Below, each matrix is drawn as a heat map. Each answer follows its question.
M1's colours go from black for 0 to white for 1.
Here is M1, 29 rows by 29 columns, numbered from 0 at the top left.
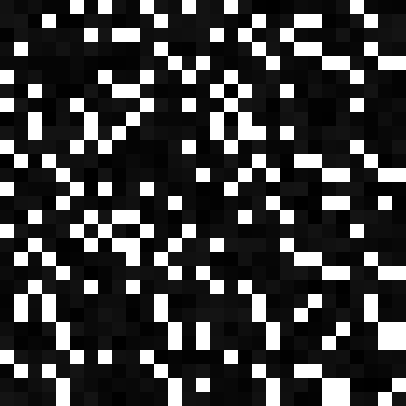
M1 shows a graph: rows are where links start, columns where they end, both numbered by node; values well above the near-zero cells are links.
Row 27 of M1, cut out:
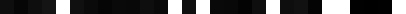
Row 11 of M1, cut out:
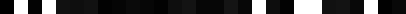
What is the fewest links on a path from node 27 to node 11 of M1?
5
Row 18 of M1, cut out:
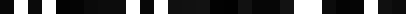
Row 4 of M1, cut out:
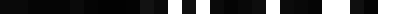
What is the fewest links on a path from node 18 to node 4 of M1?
4
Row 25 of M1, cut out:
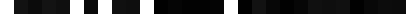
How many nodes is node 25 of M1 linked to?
5
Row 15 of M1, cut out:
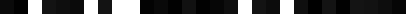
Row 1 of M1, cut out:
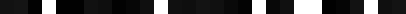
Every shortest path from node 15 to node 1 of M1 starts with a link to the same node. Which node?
node 9
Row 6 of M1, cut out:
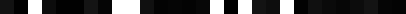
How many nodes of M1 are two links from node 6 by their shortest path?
2
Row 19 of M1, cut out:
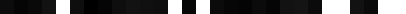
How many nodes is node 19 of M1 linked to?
7
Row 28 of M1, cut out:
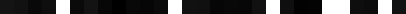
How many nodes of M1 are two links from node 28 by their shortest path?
2
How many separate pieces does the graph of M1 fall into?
2
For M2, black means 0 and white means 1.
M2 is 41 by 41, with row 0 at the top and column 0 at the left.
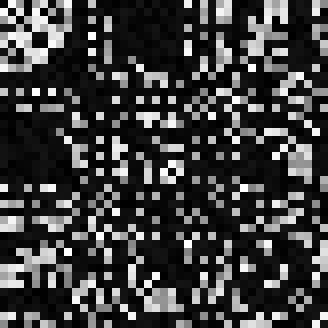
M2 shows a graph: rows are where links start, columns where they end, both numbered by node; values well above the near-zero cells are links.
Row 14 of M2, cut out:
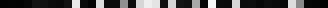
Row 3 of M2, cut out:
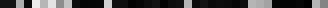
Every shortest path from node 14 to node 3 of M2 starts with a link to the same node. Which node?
node 17
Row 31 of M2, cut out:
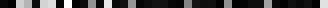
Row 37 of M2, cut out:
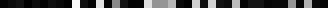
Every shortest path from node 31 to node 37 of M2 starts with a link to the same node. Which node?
node 13
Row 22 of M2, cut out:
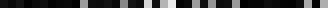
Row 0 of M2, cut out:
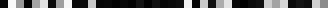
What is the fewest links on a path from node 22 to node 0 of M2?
2
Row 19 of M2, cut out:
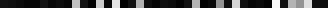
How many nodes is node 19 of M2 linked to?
11
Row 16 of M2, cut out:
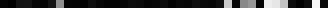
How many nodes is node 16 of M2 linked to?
8
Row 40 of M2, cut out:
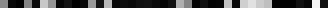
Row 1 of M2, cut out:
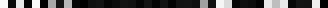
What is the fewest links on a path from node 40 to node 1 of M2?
2
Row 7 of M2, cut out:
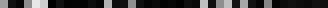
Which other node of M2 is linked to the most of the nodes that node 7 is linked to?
node 2
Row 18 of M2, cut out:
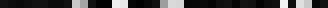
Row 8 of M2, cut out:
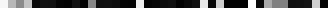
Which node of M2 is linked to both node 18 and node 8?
node 35
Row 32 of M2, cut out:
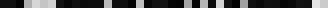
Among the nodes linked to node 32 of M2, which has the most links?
node 27
